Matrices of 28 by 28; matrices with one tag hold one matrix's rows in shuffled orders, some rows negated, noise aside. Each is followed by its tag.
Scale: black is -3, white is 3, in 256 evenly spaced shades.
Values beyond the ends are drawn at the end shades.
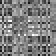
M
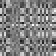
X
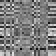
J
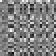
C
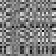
X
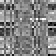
J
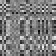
X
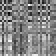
M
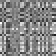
X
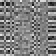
J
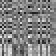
M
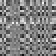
X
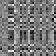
C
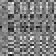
C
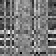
J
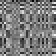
X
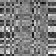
J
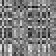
M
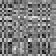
M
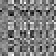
C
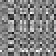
C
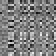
C
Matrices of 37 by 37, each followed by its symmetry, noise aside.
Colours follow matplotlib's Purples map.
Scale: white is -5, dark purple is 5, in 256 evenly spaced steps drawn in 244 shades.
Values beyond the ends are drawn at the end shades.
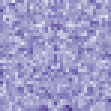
mirrored left to right.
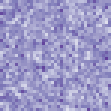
mirrored top to bottom.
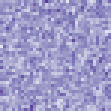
antisymmetric.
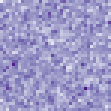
no symmetry.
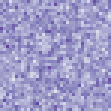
same after a half turn.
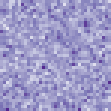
symmetric across the other diagonal.
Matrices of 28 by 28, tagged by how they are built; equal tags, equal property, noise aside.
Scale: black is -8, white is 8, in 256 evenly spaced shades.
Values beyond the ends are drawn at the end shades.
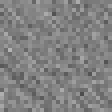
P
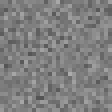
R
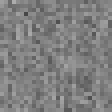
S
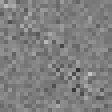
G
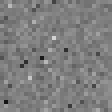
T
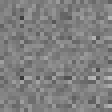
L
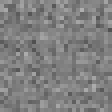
S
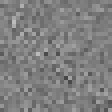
G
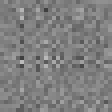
L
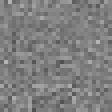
L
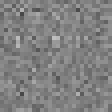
L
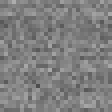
S
